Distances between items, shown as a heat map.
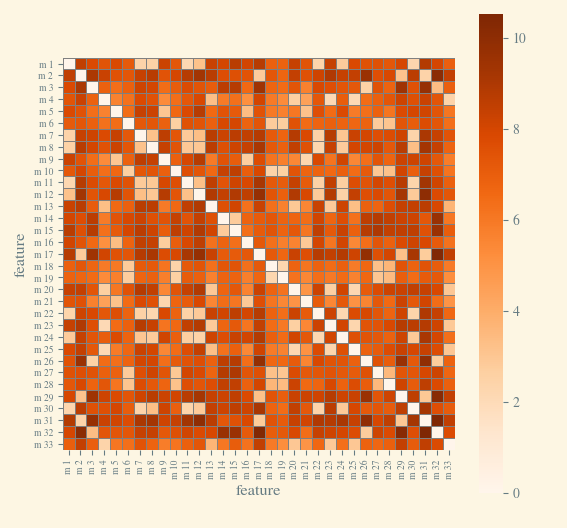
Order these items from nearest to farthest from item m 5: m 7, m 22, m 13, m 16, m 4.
m 16, m 4, m 13, m 22, m 7
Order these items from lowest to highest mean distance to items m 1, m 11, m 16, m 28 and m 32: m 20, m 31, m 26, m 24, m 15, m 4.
m 24, m 26, m 4, m 20, m 15, m 31
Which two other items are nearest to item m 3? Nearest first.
m 26, m 32
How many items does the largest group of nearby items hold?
8
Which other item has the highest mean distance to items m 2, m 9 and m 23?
m 12
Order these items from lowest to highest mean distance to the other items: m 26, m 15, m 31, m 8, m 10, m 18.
m 18, m 10, m 8, m 26, m 15, m 31
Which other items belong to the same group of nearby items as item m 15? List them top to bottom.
m 14
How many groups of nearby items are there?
7
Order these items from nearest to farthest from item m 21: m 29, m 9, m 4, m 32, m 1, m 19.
m 9, m 4, m 19, m 32, m 1, m 29
